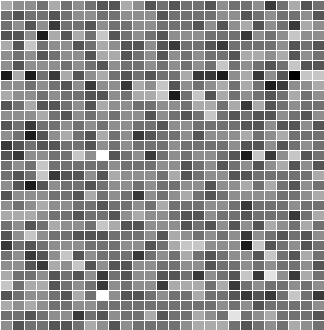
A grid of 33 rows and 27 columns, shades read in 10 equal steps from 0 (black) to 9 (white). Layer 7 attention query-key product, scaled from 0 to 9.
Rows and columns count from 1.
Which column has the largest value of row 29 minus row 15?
1
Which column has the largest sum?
9
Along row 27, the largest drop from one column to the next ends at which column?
8
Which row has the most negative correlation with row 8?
7
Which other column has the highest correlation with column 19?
25
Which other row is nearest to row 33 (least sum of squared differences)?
2
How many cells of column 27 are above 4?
12
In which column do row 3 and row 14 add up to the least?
3
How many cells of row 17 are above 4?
10
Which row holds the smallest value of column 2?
16
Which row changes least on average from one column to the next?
31
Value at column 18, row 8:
2
